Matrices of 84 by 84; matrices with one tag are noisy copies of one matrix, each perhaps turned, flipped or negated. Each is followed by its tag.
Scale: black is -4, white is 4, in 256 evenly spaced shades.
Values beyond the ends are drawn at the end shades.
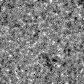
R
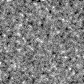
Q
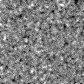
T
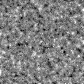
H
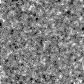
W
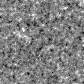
R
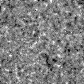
R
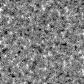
H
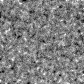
W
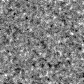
Q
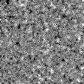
T
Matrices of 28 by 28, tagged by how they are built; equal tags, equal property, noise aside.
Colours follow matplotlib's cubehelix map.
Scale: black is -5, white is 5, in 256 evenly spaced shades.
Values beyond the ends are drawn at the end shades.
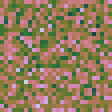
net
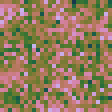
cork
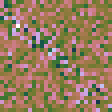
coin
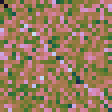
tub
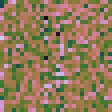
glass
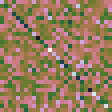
tub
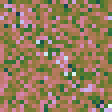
coin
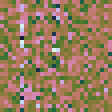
glass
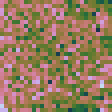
cork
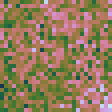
cork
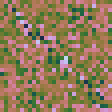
coin
